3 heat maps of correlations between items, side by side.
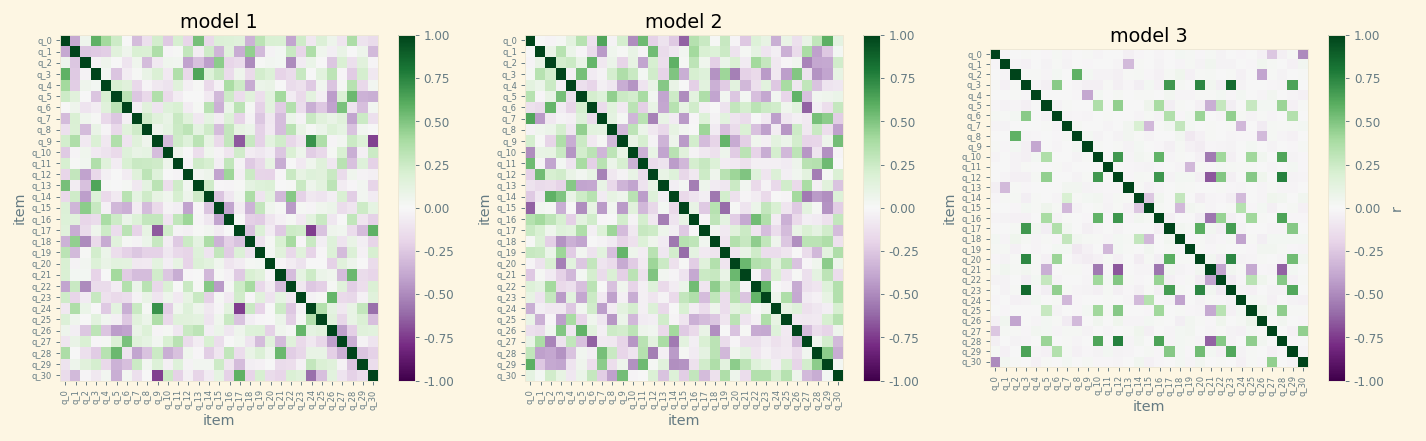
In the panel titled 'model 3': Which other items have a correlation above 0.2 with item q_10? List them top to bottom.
q_5, q_12, q_16, q_22, q_25, q_28
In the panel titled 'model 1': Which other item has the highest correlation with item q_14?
q_22
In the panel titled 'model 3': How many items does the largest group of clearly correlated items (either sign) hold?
8
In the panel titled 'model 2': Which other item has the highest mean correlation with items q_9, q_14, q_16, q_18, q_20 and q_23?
q_22
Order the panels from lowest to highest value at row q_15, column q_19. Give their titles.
model 2, model 3, model 1
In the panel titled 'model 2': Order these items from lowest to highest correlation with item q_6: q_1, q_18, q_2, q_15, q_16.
q_1, q_18, q_15, q_16, q_2
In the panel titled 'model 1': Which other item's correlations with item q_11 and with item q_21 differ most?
q_28
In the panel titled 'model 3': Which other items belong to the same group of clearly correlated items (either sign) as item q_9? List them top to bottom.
q_4
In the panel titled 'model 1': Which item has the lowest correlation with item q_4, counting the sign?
q_18
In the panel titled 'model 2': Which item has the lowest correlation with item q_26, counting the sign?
q_18
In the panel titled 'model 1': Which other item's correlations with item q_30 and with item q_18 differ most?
q_9
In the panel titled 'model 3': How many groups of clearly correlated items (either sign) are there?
8
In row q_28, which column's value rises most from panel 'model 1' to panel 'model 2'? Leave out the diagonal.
q_7
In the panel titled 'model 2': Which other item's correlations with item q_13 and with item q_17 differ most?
q_5
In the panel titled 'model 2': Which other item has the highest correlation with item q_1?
q_12
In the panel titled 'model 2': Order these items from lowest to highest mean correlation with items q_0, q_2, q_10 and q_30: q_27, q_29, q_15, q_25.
q_27, q_15, q_29, q_25
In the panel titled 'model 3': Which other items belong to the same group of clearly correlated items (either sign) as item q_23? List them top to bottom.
q_3, q_6, q_17, q_20, q_29
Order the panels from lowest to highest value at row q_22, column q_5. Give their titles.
model 2, model 1, model 3
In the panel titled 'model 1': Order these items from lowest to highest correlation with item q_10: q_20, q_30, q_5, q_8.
q_5, q_20, q_8, q_30
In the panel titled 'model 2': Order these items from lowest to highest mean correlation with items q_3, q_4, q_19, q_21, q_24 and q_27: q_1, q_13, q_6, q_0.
q_6, q_0, q_13, q_1
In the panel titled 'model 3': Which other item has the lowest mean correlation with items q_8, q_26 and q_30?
q_0
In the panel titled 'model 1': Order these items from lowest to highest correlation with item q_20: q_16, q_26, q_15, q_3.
q_26, q_16, q_15, q_3
